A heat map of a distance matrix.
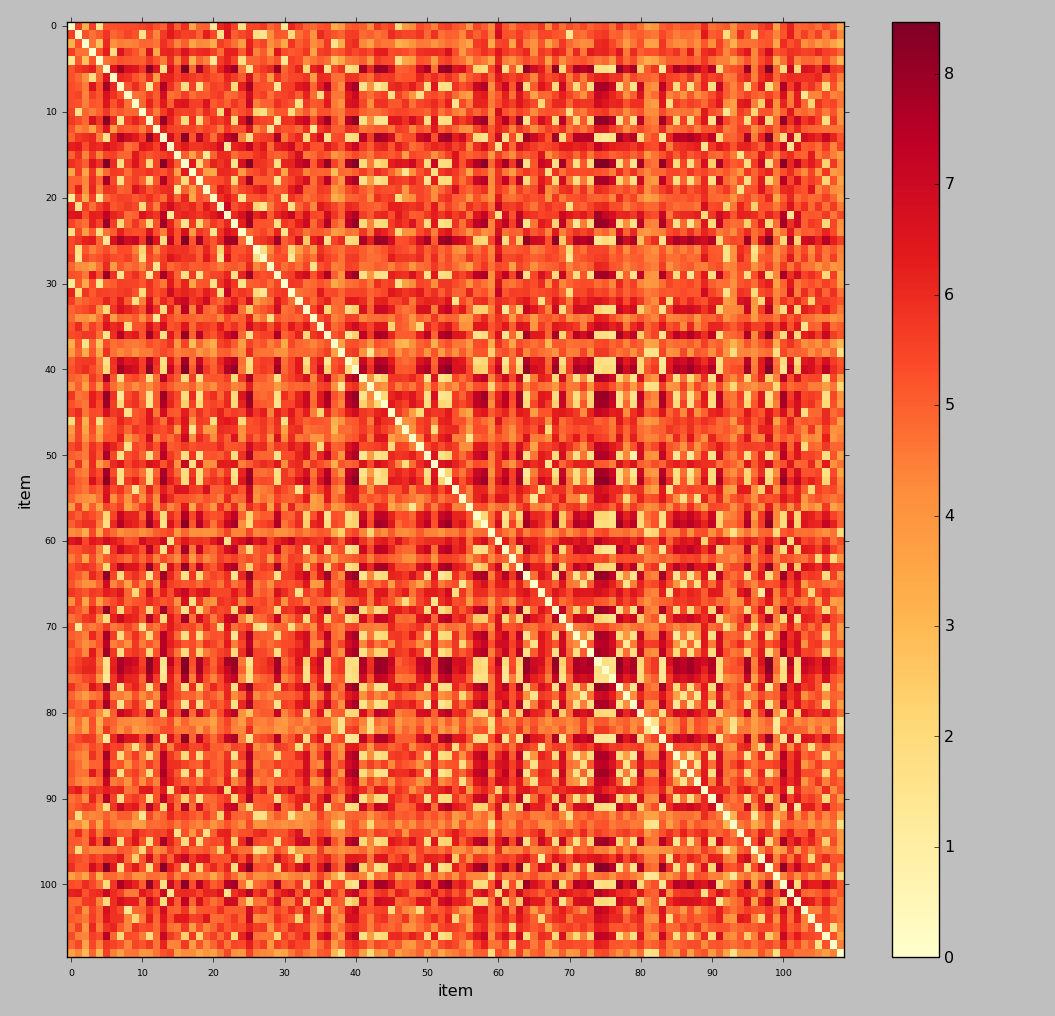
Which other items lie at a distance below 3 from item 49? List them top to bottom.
8, 35, 45, 103
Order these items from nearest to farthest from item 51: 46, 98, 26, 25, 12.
46, 25, 26, 12, 98
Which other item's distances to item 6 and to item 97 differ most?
66
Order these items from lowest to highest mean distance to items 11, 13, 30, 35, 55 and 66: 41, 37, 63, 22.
37, 41, 63, 22
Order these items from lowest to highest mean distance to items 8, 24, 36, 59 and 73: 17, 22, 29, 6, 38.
38, 17, 29, 6, 22
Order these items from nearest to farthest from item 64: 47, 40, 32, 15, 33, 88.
88, 15, 47, 32, 33, 40
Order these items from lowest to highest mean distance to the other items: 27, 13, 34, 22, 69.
34, 27, 69, 13, 22
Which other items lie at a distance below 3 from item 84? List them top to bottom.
9, 32, 54, 66, 97, 104
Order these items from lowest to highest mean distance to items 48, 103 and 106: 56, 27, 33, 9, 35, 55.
56, 35, 55, 9, 27, 33
